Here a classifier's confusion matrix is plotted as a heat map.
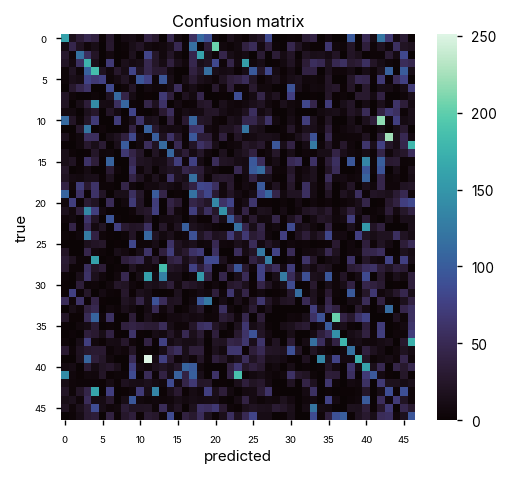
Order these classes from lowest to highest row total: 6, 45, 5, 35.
6, 35, 45, 5
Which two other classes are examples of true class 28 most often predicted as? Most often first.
13, 23
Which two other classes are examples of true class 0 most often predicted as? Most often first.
42, 18
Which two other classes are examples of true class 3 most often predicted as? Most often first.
24, 20
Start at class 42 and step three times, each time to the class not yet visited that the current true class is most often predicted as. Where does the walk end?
4
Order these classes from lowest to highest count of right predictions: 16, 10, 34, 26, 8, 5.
16, 10, 5, 34, 8, 26
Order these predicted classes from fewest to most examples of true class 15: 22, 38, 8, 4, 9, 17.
8, 22, 4, 9, 17, 38
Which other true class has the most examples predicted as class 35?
29
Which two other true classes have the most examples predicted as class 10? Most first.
5, 43
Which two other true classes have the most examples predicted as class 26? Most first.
16, 18
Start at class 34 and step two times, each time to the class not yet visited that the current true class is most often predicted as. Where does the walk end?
25
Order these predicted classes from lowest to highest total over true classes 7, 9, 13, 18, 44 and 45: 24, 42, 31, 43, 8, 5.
31, 5, 24, 43, 8, 42
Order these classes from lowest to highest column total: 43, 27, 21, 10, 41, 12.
41, 10, 21, 27, 12, 43
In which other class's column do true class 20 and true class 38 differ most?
30
